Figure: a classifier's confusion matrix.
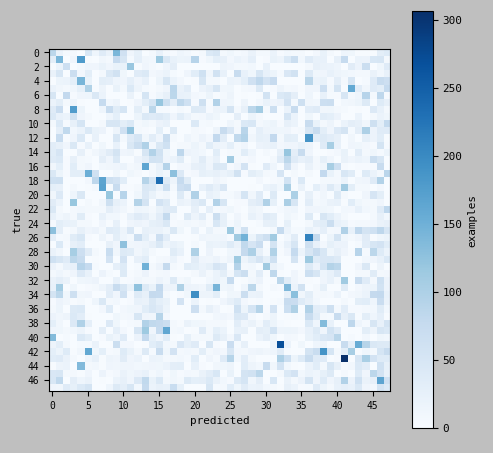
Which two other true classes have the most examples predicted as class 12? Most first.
33, 21
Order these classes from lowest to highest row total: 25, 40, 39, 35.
35, 40, 39, 25
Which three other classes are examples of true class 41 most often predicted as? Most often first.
32, 43, 44
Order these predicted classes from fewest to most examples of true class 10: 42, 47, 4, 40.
40, 42, 4, 47
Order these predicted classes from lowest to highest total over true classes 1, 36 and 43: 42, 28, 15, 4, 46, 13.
42, 13, 28, 46, 15, 4
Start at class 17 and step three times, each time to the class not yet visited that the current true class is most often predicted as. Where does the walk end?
38
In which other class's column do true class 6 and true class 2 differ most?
11
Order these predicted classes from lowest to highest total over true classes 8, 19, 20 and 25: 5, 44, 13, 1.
5, 44, 13, 1
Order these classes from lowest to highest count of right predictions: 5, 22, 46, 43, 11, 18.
22, 43, 18, 5, 11, 46
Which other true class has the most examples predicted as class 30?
21
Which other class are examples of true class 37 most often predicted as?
15
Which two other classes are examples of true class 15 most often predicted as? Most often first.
25, 33
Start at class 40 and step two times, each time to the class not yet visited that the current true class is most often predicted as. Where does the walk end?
9
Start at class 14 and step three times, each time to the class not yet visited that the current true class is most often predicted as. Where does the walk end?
16
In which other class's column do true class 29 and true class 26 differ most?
27
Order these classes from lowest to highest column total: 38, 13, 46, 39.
39, 38, 13, 46
